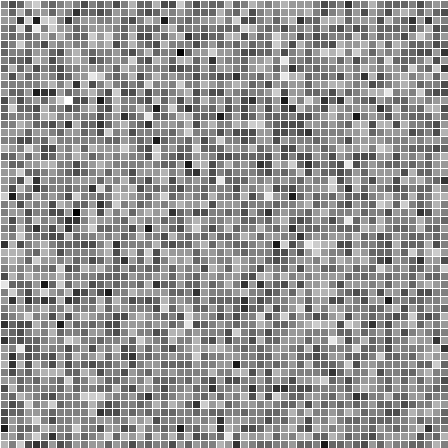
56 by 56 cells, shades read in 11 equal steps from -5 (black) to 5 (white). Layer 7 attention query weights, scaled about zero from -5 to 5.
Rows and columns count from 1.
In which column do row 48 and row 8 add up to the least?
27
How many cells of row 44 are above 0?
21
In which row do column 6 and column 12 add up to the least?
36
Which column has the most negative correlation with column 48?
6
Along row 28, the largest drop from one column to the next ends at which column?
45
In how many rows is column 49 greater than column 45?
20
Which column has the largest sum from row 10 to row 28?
15
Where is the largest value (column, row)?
9, 13
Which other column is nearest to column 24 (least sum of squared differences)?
33
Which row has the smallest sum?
38
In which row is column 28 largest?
23
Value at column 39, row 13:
3
